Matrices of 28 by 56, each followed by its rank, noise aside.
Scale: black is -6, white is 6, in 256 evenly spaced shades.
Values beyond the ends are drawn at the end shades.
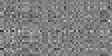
four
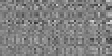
three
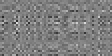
three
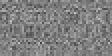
six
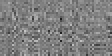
four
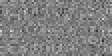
six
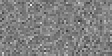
eight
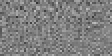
six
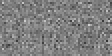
eight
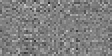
six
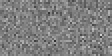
eight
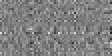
four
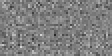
eight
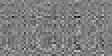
four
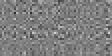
four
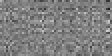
four
